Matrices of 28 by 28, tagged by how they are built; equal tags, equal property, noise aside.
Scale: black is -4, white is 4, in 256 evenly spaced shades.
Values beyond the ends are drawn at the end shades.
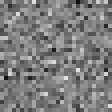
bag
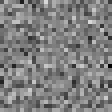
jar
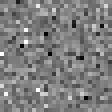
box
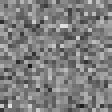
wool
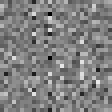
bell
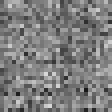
jar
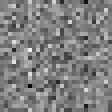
bell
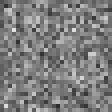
jar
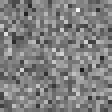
wool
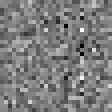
bell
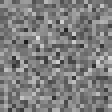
wool
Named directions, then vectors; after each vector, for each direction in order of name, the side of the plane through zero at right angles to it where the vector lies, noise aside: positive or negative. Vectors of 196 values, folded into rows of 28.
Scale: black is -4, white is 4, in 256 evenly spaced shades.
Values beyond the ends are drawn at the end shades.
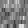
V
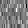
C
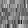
negative, positive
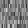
positive, negative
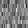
positive, negative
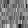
positive, negative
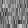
negative, positive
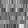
positive, positive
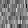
positive, negative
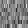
negative, positive
